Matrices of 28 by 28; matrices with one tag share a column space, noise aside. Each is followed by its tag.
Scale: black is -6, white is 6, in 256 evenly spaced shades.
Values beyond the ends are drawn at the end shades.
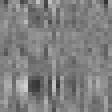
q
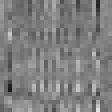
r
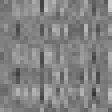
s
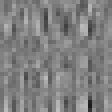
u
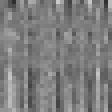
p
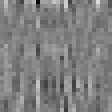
q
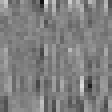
q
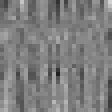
p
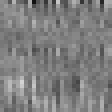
q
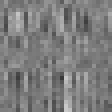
u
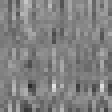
r
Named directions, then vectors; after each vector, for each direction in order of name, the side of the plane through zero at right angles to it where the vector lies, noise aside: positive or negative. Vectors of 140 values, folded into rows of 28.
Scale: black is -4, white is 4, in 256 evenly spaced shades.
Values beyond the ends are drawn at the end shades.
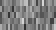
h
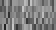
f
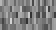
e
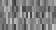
positive, negative, positive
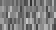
negative, negative, negative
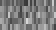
negative, negative, negative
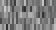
positive, negative, positive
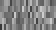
negative, positive, negative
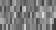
negative, positive, negative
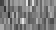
negative, positive, positive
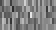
negative, positive, positive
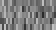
positive, negative, positive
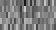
negative, negative, negative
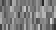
negative, positive, negative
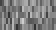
negative, positive, positive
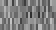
positive, negative, negative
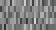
positive, positive, negative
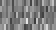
negative, negative, positive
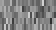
positive, negative, positive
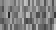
positive, positive, positive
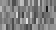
negative, negative, positive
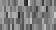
negative, negative, negative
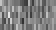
positive, negative, negative
